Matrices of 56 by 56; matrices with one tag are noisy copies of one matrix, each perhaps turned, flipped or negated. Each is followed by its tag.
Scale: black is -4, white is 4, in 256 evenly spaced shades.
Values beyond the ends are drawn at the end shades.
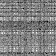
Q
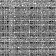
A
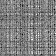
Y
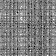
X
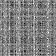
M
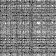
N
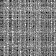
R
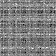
M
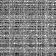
R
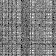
Q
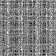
M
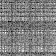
Q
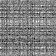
X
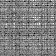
Y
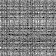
X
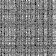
R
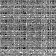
A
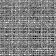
Y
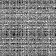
X
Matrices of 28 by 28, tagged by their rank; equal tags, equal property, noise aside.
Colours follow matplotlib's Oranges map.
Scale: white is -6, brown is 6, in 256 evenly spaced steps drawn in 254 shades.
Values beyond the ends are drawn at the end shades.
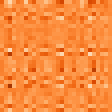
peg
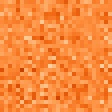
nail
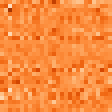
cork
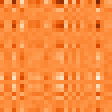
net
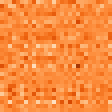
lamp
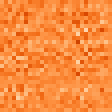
cork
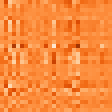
peg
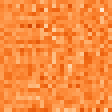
nail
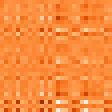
net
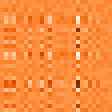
net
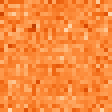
nail
